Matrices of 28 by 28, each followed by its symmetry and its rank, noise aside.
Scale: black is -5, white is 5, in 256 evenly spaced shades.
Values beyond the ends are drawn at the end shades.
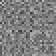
symmetric, rank five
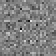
no symmetry, rank five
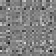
symmetric, rank three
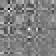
symmetric, rank three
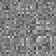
no symmetry, rank five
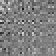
no symmetry, rank three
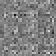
no symmetry, rank four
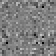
symmetric, rank three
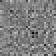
symmetric, rank three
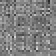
no symmetry, rank three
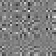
no symmetry, rank three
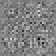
symmetric, rank four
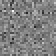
no symmetry, rank four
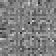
antisymmetric, rank four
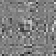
antisymmetric, rank four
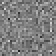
no symmetry, rank five
